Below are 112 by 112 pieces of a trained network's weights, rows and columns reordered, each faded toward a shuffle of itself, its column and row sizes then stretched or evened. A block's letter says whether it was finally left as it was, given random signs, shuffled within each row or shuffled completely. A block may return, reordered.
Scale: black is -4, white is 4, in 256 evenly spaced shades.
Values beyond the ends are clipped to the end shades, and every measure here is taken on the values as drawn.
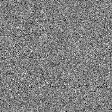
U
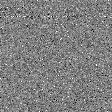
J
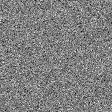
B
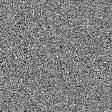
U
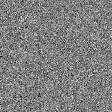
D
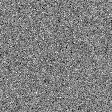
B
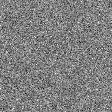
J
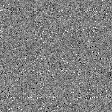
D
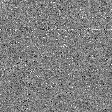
J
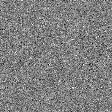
J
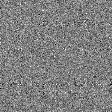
U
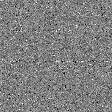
J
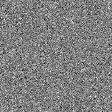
D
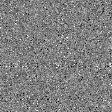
D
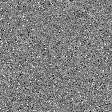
B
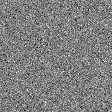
B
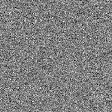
D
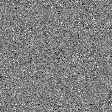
U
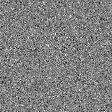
J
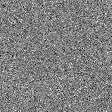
B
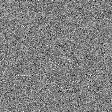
J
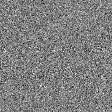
J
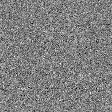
J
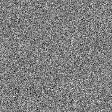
U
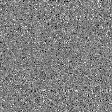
U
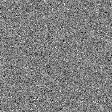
U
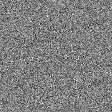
J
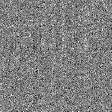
D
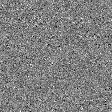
J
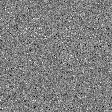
J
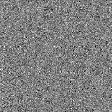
D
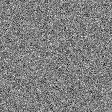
B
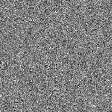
D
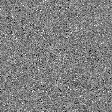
D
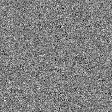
U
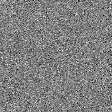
U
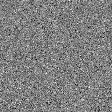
J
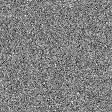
B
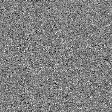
U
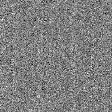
D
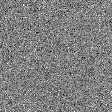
U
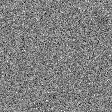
B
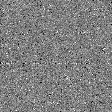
J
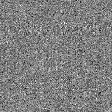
D
